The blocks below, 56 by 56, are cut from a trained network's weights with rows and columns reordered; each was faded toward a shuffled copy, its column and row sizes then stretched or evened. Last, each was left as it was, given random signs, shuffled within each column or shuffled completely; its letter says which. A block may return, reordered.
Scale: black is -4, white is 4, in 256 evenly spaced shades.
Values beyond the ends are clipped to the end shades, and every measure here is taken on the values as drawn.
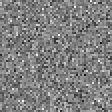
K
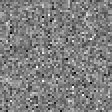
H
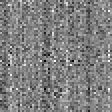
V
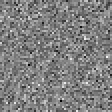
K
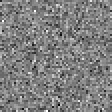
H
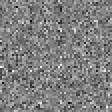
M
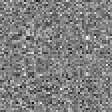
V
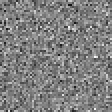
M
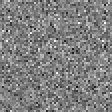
H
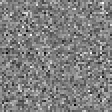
M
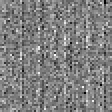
H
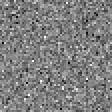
K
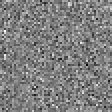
H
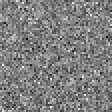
K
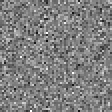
H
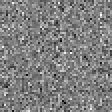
H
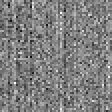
H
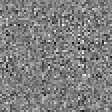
M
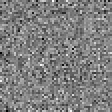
M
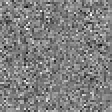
H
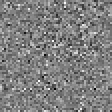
M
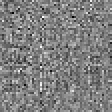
V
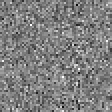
H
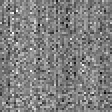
V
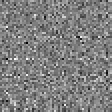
V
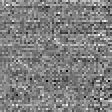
V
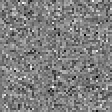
M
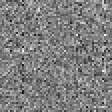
M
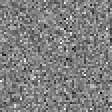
H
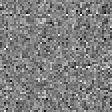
V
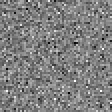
H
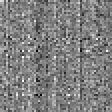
V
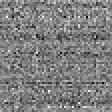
V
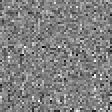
M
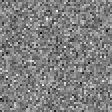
K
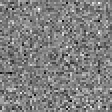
M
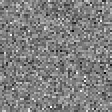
K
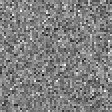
K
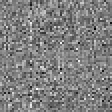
V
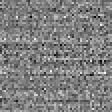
V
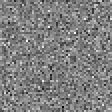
H
